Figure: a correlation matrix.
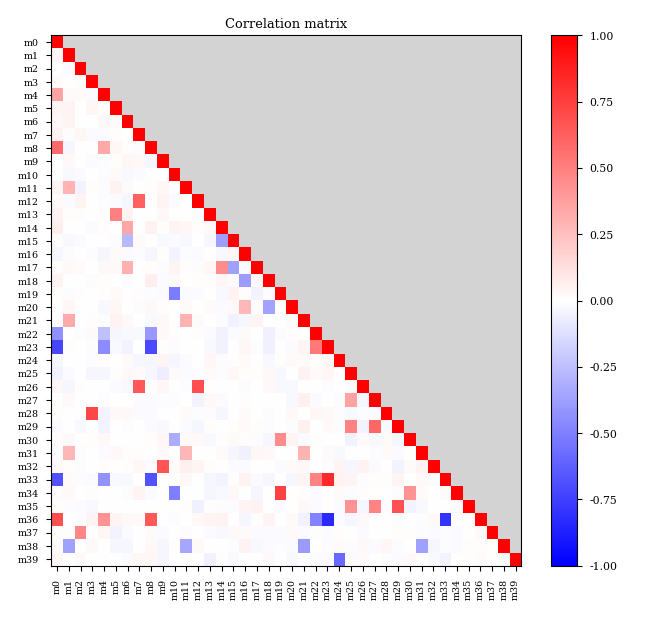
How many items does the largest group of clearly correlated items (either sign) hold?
7
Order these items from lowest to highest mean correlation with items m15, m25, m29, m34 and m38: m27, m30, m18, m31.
m31, m18, m30, m27
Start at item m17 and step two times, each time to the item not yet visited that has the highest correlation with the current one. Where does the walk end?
m6
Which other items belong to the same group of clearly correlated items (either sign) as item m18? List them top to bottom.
m16, m20
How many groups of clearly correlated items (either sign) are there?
12
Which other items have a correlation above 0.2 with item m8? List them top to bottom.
m0, m4, m36
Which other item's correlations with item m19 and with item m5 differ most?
m34
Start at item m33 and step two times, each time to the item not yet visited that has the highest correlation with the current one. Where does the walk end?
m22
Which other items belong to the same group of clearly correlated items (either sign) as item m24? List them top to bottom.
m39
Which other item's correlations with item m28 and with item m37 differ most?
m3
